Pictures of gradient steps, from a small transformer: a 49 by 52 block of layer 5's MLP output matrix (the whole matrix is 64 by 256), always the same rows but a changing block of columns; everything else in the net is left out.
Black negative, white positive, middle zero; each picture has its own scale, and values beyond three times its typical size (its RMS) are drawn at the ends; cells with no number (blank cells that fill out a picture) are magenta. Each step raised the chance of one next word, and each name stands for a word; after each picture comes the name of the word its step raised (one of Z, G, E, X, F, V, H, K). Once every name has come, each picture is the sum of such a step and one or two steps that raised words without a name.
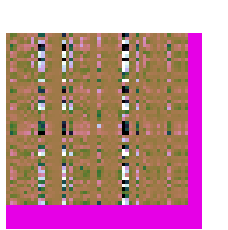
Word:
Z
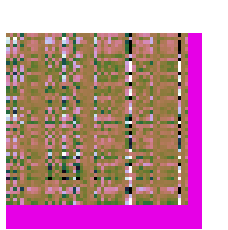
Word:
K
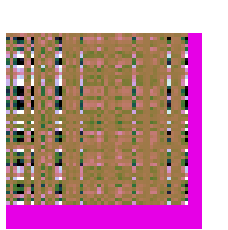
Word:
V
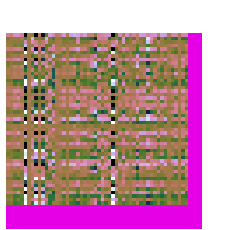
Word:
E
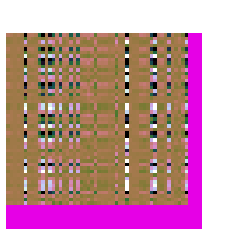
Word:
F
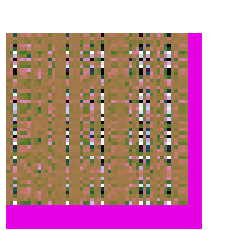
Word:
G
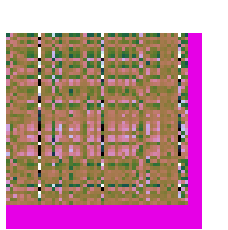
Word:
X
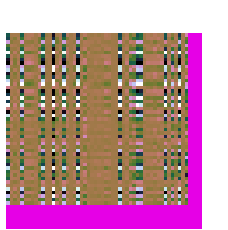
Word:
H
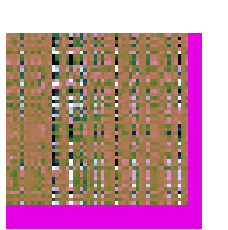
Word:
H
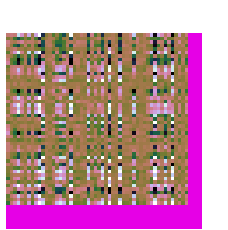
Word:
K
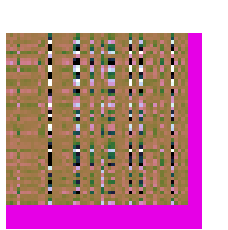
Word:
H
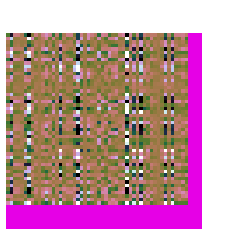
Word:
G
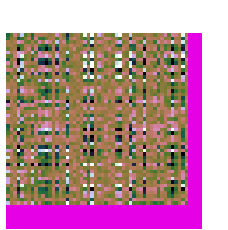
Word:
X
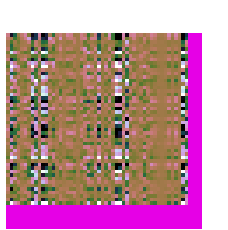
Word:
E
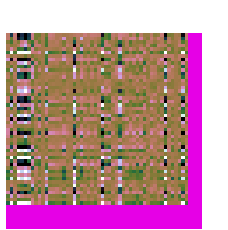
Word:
E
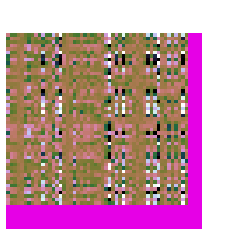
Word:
X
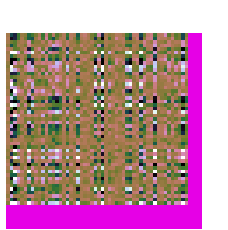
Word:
H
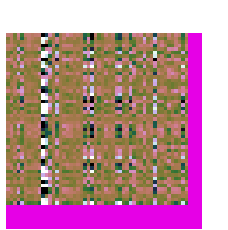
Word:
G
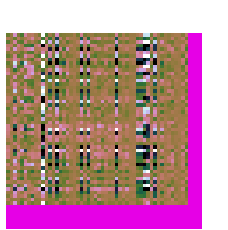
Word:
X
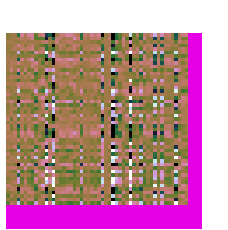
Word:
F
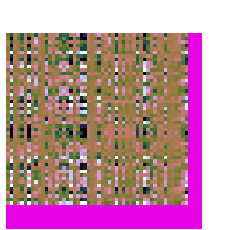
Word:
K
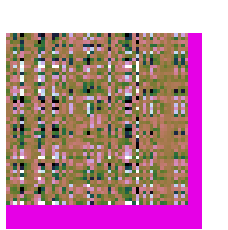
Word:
K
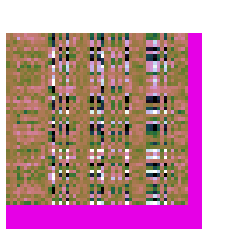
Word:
V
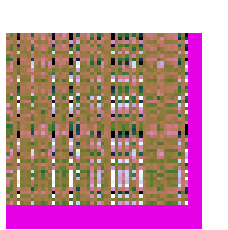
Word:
F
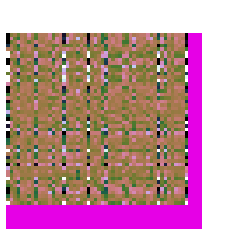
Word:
V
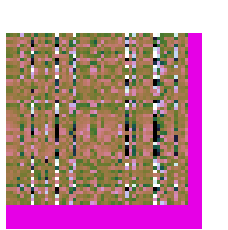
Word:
X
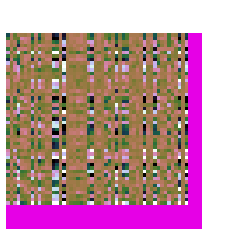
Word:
E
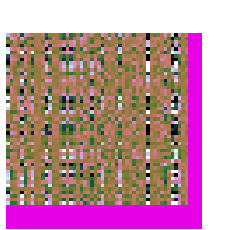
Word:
E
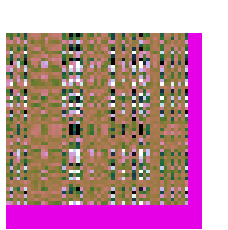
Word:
H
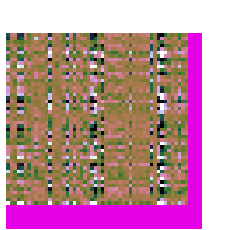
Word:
G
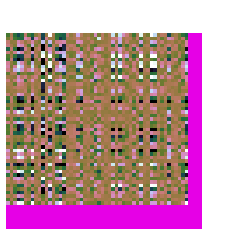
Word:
X
